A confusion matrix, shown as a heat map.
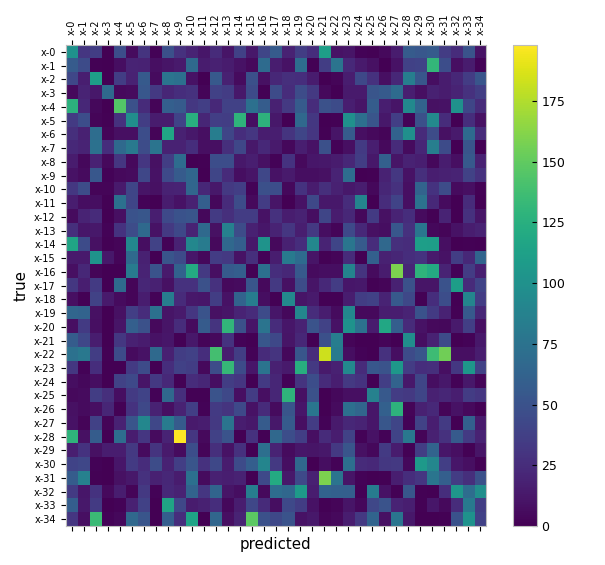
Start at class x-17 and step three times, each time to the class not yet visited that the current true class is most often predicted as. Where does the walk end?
x-23
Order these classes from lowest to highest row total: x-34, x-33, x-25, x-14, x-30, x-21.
x-21, x-33, x-25, x-30, x-34, x-14
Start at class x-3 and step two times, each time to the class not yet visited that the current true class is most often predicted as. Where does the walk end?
x-6
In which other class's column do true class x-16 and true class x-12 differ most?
x-27
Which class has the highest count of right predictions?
x-4
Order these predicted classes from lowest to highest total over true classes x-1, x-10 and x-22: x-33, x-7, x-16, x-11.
x-33, x-11, x-7, x-16
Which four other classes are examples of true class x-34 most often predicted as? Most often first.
x-15, x-2, x-10, x-33
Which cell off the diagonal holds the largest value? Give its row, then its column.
x-28, x-9
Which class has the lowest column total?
x-3
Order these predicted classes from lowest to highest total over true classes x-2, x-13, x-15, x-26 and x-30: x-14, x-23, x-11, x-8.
x-11, x-14, x-8, x-23
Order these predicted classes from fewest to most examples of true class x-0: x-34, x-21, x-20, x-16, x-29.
x-34, x-20, x-16, x-29, x-21
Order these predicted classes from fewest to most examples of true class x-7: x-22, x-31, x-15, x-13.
x-22, x-15, x-13, x-31
